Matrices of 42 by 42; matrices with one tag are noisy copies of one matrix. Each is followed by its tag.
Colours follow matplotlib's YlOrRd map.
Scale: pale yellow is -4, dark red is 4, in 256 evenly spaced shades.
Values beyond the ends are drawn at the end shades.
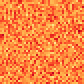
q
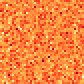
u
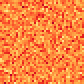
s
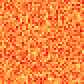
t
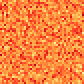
t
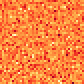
t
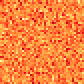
s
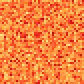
u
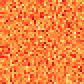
s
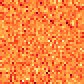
s
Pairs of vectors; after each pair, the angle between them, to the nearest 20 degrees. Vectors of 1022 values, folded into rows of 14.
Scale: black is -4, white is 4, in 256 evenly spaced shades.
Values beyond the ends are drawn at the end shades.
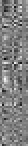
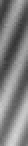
80 degrees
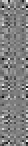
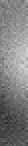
80 degrees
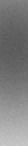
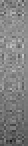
140 degrees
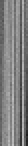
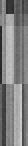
100 degrees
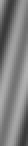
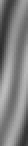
20 degrees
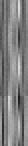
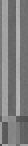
100 degrees
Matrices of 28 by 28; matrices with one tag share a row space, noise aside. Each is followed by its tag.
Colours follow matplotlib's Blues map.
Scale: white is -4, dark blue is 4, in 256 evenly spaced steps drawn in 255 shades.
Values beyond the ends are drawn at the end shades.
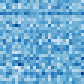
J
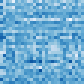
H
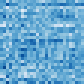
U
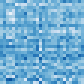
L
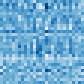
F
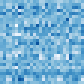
J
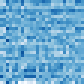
U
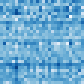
J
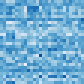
L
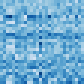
L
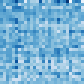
J
